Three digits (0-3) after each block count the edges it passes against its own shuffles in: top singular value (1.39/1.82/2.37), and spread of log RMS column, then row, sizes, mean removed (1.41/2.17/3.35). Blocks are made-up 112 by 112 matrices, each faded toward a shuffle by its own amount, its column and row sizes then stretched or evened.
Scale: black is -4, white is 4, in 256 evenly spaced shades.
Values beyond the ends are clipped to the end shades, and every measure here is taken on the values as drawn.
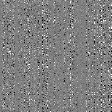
1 3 1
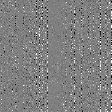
3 3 0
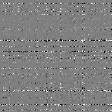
3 2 3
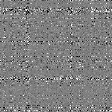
2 2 3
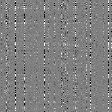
3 3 1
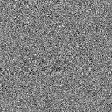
2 0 1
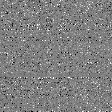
0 1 2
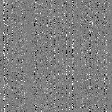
2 3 1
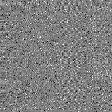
3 0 0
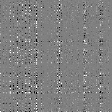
3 3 2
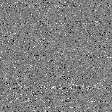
0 0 2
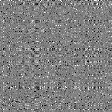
3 1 2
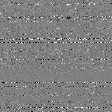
2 0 3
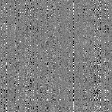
3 3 1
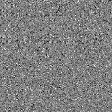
2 0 1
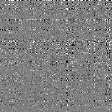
3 2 3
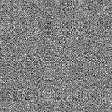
3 0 1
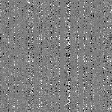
2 3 1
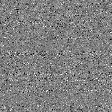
1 0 2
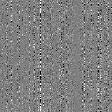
3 3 0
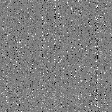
0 2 0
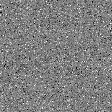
1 0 0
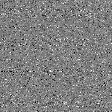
1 0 2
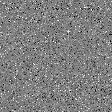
0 0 1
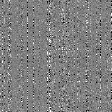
2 3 1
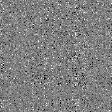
1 2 1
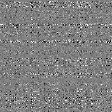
0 2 3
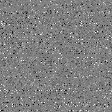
1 0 2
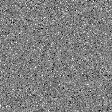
1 0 1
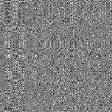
3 2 1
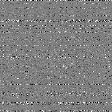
2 1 3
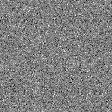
2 0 0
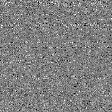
2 0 2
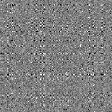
3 2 2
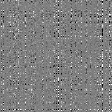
2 3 2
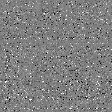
0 1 2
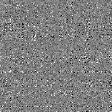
2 2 2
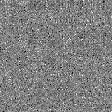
2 0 0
